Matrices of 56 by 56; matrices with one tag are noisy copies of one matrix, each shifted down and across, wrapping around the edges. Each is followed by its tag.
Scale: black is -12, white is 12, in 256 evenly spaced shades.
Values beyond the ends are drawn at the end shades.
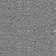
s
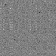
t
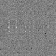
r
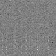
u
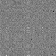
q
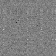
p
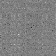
p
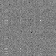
q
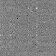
s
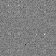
s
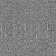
u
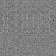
u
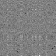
p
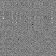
r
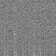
t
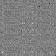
s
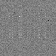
t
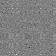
p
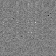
p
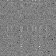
p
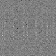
u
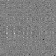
r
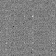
s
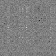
p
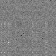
p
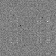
t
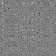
s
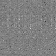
u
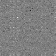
p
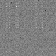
t
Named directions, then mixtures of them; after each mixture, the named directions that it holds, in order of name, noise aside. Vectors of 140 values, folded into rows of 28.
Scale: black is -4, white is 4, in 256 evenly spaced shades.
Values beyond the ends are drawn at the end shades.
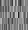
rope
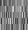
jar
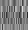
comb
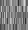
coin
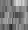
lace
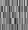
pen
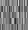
pen.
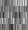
lace, pen.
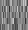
coin, pen.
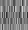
comb.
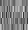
comb, jar.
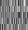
coin, comb, rope.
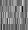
coin, comb, jar.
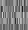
comb, pen.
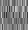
comb, jar, pen.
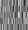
coin, comb, rope.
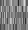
coin.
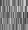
coin, comb, jar.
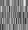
coin, comb.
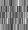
coin, lace.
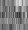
comb, lace.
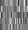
coin, comb, pen.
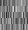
comb, jar.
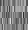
coin, comb, jar.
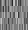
rope.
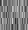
jar, pen.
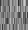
coin, comb, rope.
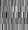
comb, jar, rope.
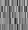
pen.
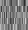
coin.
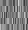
coin, jar, rope.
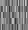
pen.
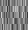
comb, jar, pen.
